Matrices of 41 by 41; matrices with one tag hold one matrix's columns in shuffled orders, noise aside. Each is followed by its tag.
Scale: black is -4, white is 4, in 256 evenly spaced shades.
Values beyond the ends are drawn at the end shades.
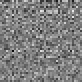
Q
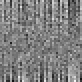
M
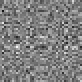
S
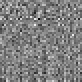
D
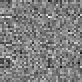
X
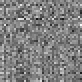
D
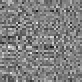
S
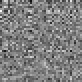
Q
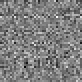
X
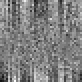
M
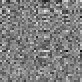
Q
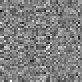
S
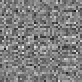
S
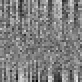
M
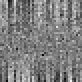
M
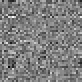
X
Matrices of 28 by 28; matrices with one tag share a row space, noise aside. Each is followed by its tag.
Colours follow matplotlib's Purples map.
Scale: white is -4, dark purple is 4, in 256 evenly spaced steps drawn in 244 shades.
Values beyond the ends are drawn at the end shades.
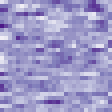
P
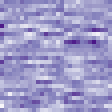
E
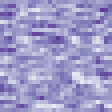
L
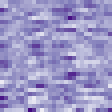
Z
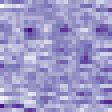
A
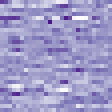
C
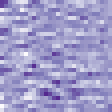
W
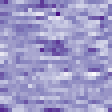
P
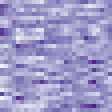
P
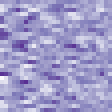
W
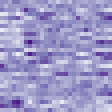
A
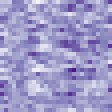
Z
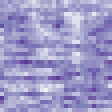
E
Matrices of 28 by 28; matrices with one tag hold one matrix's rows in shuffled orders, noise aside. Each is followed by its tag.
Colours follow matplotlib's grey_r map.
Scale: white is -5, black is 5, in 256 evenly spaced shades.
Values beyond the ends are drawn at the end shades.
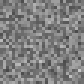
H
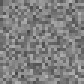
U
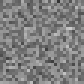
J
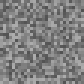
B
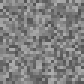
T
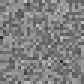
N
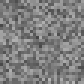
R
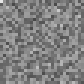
J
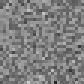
T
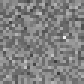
H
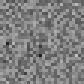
B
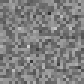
B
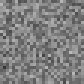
B
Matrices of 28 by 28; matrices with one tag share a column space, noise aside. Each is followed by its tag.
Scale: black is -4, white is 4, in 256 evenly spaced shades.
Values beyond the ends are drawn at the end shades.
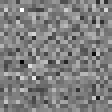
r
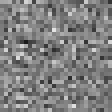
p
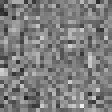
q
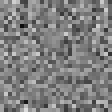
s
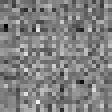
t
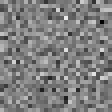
r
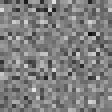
r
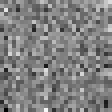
t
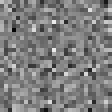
t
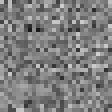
t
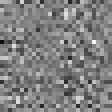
p
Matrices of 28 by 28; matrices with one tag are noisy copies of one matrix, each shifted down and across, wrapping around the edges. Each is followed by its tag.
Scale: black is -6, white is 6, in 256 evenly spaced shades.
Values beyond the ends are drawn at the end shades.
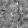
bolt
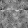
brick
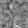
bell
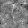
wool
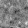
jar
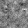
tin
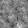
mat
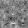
tin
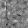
bolt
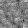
mat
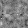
bell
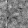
bolt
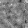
mat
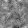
brick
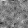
tin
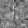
bolt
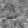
brick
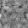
bell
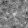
jar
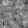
mat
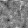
wool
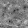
jar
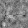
bell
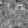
tin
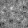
jar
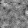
bell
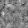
bell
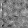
bolt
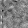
bolt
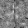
bolt
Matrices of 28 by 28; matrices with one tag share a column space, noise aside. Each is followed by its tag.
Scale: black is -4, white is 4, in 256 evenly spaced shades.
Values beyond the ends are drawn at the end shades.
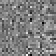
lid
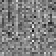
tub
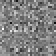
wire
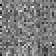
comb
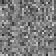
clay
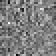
clay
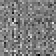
lid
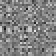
wire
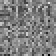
clay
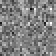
clay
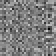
wire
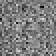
lid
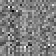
comb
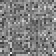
lid
